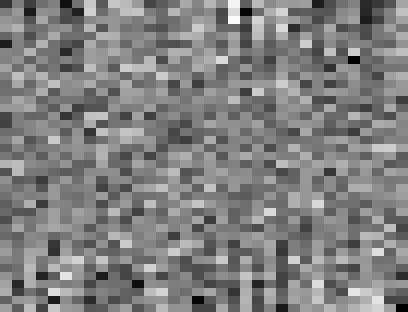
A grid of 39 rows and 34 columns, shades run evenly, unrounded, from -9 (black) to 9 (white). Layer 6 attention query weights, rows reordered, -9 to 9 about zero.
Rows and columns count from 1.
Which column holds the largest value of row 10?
14
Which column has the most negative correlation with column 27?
20
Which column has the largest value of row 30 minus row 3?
31
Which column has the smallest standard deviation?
29
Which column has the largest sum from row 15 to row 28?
5
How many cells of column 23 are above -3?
35
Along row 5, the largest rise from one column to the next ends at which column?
22
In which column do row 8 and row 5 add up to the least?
30
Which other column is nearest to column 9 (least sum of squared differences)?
4
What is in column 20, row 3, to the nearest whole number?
9
